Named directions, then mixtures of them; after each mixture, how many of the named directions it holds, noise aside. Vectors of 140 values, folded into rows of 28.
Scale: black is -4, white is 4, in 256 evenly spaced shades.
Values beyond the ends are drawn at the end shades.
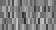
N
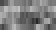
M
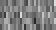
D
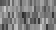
two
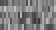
three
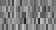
one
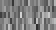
three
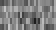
three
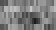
two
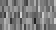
one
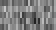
three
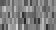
three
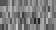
three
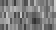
two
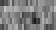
three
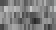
two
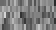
three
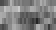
one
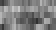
one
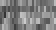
three
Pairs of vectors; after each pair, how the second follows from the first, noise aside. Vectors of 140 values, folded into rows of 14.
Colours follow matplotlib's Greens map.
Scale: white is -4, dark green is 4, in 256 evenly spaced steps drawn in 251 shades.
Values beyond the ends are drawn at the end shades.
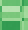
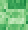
reversed.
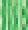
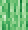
reversed, negated.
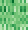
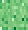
reversed, partly zeroed.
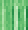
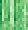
reversed.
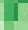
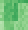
shrunk.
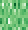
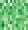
shuffled.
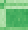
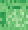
negated, partly zeroed.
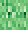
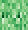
reversed.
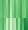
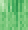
reversed, negated, shrunk.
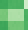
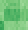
reversed, negated, shrunk.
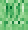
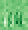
reversed, partly zeroed.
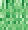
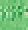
reversed, partly zeroed.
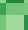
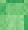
shrunk.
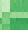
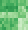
reversed.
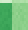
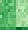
reversed, negated.
